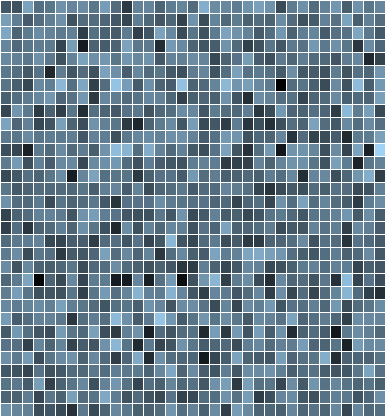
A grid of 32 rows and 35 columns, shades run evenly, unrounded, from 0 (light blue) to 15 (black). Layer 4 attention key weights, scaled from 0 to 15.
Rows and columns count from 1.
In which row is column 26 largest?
7
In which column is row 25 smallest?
15
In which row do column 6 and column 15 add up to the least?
25
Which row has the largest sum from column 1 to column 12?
22
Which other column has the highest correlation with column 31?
14
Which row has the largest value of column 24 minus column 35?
12
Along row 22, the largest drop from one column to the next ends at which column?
32
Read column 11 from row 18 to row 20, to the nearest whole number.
12 7 7
